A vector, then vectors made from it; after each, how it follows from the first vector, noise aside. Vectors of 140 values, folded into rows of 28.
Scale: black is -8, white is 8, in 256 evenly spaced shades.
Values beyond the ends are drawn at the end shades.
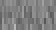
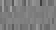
reversed, negated, partly zeroed.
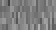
wrapped around, negated.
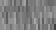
wrapped around, negated.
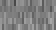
wrapped around, negated.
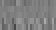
negated, partly zeroed.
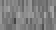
wrapped around, negated.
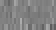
wrapped around, negated, partly zeroed.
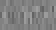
reversed, negated, partly zeroed.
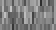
reversed, negated, scaled up.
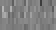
reversed, negated, partly zeroed.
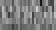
reversed, negated, scaled up.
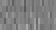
wrapped around, negated, partly zeroed.
